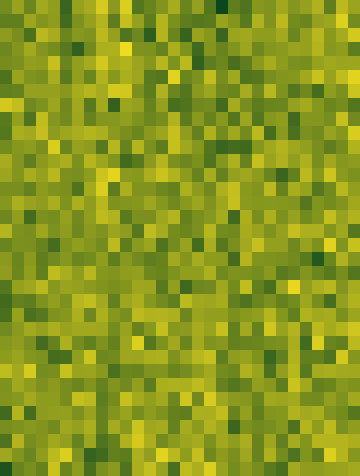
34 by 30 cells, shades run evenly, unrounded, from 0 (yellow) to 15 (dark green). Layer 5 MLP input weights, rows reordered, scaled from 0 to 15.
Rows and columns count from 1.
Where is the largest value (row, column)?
1, 19
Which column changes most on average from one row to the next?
30
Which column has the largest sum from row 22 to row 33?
20
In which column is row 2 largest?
6
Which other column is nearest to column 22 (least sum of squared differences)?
24
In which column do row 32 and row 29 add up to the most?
9
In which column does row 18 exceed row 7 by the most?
11
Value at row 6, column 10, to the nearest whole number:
7
